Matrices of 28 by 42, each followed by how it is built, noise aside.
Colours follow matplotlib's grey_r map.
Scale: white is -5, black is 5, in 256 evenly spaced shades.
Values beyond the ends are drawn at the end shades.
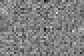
low rank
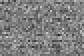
blocks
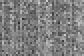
blocks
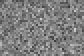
noise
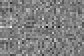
low rank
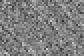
Toeplitz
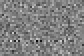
uneven rows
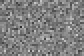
noise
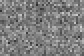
blocks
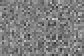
low rank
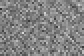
Toeplitz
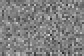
low rank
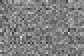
low rank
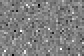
sparse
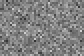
Toeplitz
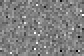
sparse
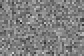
noise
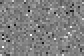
sparse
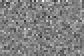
uneven rows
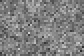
smooth
